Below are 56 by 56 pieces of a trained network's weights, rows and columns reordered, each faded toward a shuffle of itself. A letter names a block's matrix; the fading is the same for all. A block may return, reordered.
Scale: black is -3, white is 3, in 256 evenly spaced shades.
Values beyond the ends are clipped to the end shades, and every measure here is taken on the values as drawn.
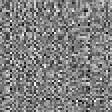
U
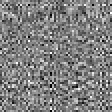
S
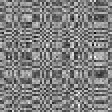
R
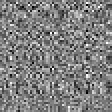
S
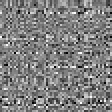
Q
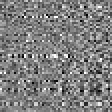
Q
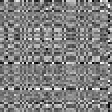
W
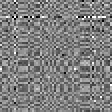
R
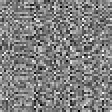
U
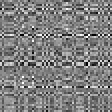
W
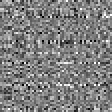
Q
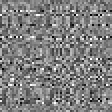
Q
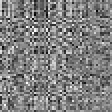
Q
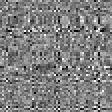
S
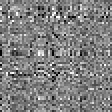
S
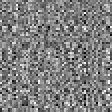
S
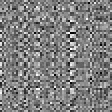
Q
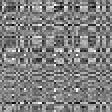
W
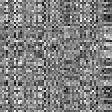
Q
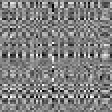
W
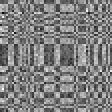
R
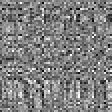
S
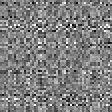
Q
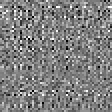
S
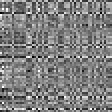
W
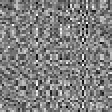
U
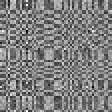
R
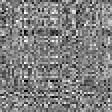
S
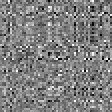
S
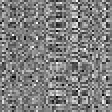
Q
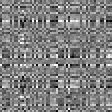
W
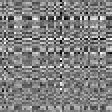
W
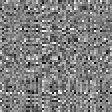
S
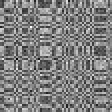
R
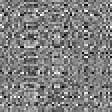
Q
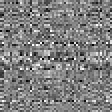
Q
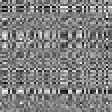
W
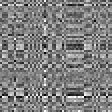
W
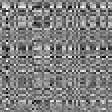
W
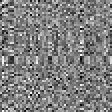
U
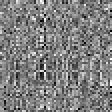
U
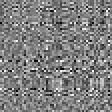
Q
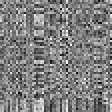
Q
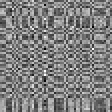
R
